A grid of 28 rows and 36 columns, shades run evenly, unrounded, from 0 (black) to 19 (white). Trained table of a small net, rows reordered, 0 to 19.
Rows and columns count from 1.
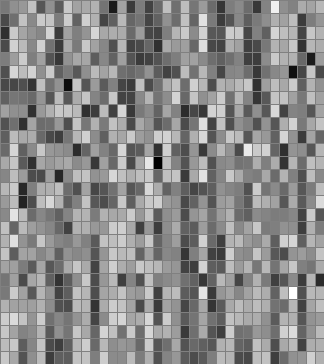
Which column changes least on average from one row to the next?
21
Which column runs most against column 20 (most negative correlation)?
8
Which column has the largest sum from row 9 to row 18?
14
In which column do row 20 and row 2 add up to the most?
23
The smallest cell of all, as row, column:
13, 18
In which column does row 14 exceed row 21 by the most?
22
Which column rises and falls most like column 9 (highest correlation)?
20
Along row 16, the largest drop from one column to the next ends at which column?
3
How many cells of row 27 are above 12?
16
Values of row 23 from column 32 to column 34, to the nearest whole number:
14 19 6
